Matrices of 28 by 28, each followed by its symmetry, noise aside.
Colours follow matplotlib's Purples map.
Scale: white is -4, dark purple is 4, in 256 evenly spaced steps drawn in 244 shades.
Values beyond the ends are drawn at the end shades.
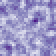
symmetric across the other diagonal.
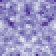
mirrored left to right.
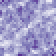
same after a half turn.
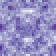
mirrored left to right.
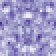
mirrored left to right.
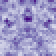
mirrored left to right.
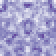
mirrored left to right.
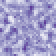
same after a half turn.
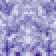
mirrored left to right.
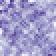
symmetric.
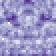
mirrored left to right.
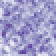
symmetric across the other diagonal.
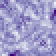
symmetric.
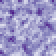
symmetric.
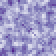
symmetric.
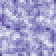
same after a half turn.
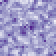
same after a half turn.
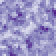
symmetric.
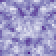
mirrored left to right.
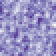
same after a half turn.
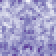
mirrored left to right.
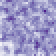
symmetric across the other diagonal.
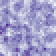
symmetric across the other diagonal.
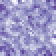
symmetric across the other diagonal.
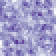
same after a half turn.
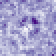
symmetric across the other diagonal.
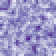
symmetric.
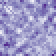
symmetric.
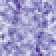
same after a half turn.
